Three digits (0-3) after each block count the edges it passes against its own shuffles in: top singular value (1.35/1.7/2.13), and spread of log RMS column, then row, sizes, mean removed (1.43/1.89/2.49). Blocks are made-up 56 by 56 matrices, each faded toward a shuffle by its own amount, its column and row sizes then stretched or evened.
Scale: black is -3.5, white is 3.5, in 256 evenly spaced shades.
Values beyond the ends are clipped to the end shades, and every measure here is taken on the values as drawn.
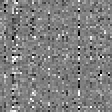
2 3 1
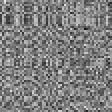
3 2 0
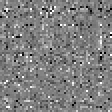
2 2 2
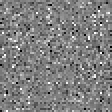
1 1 1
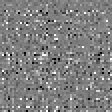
1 1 3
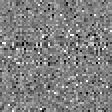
2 0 2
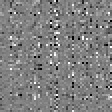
0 3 2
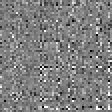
2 3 2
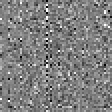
1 3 1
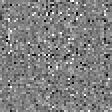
1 2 1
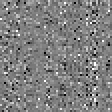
2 3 0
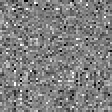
2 1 1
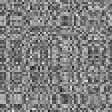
3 1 0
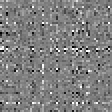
2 3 3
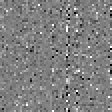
1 2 0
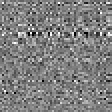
3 1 3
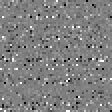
0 0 3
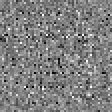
1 0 2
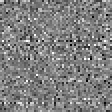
2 0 2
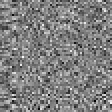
3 2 1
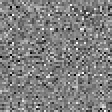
2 1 2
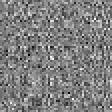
3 1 2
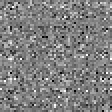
0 2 3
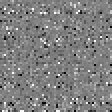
0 2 2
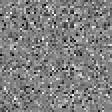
2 0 1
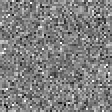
0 0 0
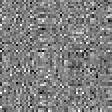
3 1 1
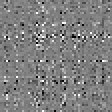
2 3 3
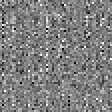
2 2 0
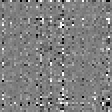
2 3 2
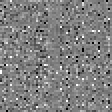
0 3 1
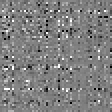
1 3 3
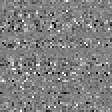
1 0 3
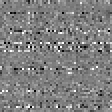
2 0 3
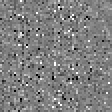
0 2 0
